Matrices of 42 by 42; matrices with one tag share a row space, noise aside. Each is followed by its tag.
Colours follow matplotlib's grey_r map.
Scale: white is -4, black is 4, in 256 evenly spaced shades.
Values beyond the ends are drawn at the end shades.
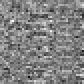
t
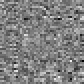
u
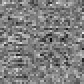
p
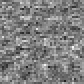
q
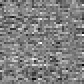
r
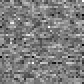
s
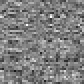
p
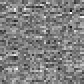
u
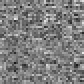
u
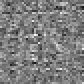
r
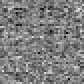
p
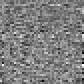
s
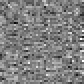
u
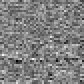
p
